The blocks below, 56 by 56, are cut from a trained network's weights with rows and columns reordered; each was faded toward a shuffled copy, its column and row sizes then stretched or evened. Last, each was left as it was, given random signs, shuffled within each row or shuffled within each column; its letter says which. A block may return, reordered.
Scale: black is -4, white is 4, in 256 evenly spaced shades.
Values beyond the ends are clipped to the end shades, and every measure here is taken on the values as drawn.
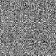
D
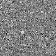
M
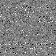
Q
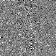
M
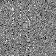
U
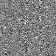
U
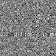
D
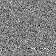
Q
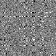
D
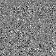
M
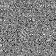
Q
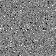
Q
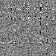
M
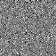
Q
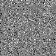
M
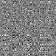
D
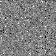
U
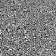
M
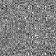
D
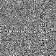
M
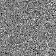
U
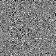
M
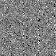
U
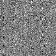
U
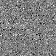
Q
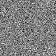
Q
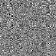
D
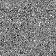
Q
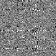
D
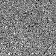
Q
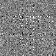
M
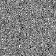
U
